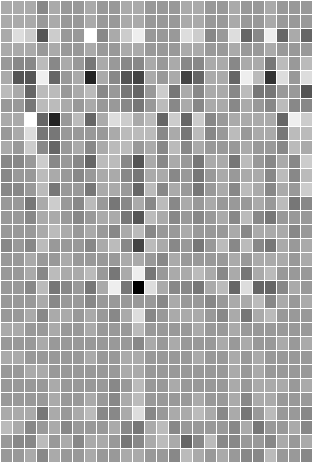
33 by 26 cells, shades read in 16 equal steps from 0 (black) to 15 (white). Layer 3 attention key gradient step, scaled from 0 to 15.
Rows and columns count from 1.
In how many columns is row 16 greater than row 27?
7
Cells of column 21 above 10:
7
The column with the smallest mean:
12
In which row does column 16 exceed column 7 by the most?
3
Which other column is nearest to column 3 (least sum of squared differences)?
11
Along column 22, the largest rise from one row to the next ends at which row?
22
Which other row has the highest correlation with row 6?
5
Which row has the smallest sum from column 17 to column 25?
21
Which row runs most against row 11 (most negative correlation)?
15
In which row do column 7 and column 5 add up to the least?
9
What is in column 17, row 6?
6
